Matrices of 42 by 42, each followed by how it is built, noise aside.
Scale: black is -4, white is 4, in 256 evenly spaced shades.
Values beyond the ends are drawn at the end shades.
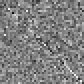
diagonal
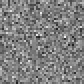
noise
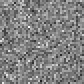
noise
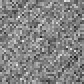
Hankel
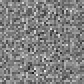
repeating rows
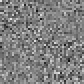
block diagonal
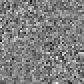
block diagonal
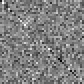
diagonal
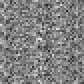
repeating rows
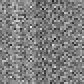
repeating rows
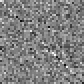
diagonal
